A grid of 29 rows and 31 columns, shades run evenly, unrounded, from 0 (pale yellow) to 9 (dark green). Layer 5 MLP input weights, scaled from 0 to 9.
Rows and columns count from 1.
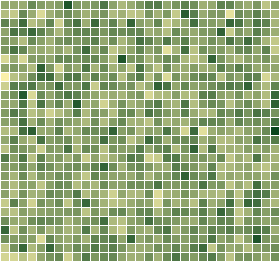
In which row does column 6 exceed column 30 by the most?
9
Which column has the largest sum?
29
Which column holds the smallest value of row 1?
30
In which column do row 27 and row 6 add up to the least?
5
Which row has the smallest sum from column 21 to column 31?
19
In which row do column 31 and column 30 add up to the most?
15
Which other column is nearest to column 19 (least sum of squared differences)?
7
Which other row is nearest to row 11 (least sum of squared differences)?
14
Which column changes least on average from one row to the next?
16
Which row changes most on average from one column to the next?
3
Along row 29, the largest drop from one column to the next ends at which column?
8
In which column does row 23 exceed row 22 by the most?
10
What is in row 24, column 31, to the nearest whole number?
5
